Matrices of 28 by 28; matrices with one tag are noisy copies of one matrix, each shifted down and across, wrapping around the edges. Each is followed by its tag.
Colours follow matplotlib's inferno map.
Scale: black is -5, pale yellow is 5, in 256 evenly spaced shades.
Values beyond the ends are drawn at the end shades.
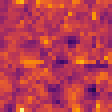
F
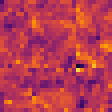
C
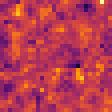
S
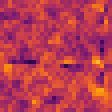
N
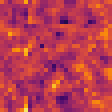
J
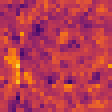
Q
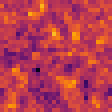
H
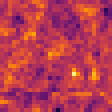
H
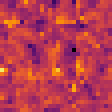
F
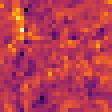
Q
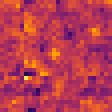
C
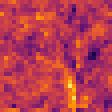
Q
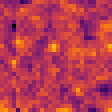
F
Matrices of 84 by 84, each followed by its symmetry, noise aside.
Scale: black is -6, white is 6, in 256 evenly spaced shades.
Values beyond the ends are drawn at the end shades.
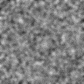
symmetric.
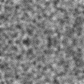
mirrored top to bottom.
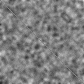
symmetric across the other diagonal.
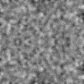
mirrored top to bottom.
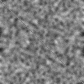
same after a half turn.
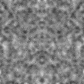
mirrored left to right.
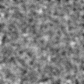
symmetric across the other diagonal.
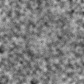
symmetric across the other diagonal.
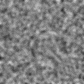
antisymmetric.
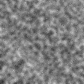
symmetric across the other diagonal.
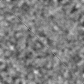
symmetric across the other diagonal.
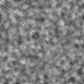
symmetric.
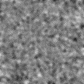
antisymmetric.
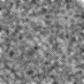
symmetric across the other diagonal.
